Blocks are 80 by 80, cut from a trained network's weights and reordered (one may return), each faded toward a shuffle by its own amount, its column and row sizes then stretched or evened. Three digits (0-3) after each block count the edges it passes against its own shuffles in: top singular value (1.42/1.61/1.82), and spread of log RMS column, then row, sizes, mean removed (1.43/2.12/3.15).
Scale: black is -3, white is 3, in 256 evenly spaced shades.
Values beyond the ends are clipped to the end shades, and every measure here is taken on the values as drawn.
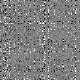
1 3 2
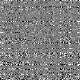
1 2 3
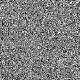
1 1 1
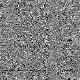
0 1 0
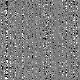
1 3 1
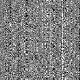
2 2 0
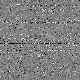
1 0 2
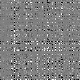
1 3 3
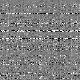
2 0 3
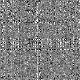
2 2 2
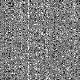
1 2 1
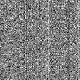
2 0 1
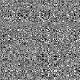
3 2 2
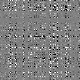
1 3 3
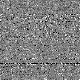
1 0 2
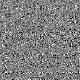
2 1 2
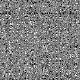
1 2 0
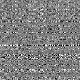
3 0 3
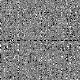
0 2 1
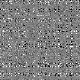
2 2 3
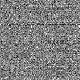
3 1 0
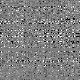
2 2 3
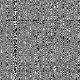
1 3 0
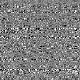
3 1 3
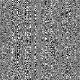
3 3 0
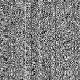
2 0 0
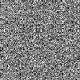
3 1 0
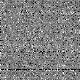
1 1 2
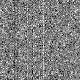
1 1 0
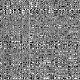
2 1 3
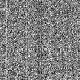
2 0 0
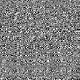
3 0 3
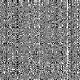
3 2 2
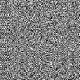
3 1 0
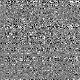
0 1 3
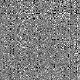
1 2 2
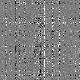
2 3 2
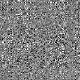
2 2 2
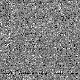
0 1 1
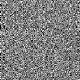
3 2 0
